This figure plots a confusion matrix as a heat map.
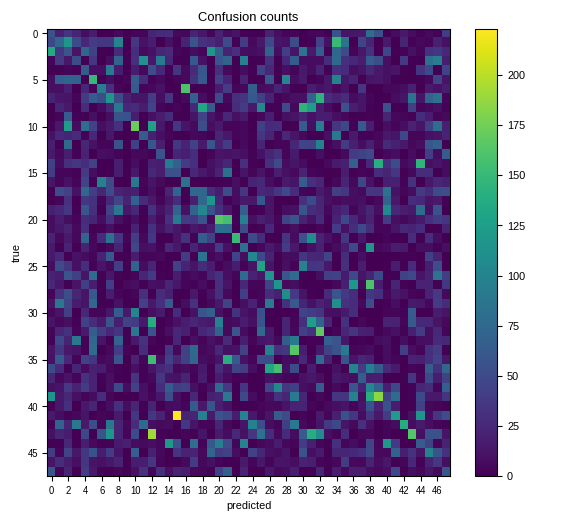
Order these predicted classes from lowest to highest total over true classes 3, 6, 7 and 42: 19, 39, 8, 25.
19, 39, 25, 8
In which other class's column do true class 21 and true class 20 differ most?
15
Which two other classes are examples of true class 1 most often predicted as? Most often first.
34, 2
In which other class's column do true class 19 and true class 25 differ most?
40
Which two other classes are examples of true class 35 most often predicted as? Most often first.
12, 21
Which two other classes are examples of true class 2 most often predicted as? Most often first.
0, 19
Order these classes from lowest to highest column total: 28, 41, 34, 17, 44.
41, 44, 28, 17, 34
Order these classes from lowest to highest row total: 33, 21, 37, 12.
37, 21, 33, 12
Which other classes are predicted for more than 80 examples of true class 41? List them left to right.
15, 18, 23, 44
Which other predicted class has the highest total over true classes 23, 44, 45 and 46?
38
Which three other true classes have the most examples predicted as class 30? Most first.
8, 25, 2
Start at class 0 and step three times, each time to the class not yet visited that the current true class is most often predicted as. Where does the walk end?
36
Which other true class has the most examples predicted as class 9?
31
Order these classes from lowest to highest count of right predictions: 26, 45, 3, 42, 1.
3, 1, 45, 26, 42
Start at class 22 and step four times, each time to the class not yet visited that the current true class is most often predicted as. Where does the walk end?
10
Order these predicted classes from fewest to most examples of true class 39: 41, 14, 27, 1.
1, 27, 14, 41
